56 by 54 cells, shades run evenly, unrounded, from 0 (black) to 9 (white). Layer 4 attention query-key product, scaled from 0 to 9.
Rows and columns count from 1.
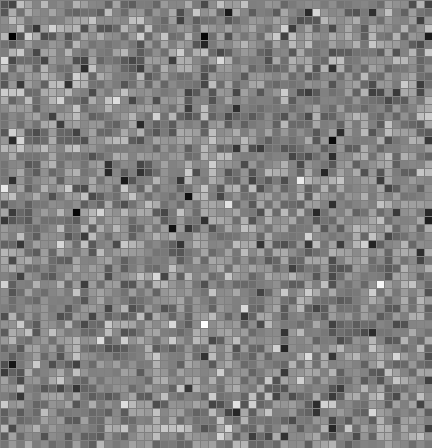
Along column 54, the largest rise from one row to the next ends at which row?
29
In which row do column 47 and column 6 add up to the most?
52
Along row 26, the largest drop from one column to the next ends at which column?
30
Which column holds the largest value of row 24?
1
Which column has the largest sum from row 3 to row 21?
7
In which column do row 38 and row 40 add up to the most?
53
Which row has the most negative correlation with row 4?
5
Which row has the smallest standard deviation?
38
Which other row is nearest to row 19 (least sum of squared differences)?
14
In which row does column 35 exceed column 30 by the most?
44
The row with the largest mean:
54
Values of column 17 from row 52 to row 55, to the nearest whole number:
6 4 4 5
